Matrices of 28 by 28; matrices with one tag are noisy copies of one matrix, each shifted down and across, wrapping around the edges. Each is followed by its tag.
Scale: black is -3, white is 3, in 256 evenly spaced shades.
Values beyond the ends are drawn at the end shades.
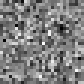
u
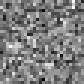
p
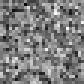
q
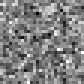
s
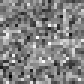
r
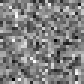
q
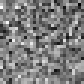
s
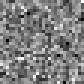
u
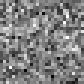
r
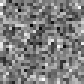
q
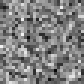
s
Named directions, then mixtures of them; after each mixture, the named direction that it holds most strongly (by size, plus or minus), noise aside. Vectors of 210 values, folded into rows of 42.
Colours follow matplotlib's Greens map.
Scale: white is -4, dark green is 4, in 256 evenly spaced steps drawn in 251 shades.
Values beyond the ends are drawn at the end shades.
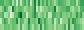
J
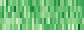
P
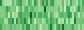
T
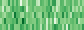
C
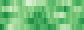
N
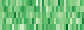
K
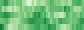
N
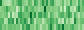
T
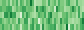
J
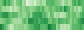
N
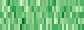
C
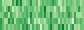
T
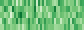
J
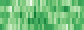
N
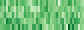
P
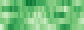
N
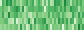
T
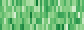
K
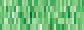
T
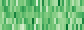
K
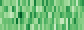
J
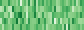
J
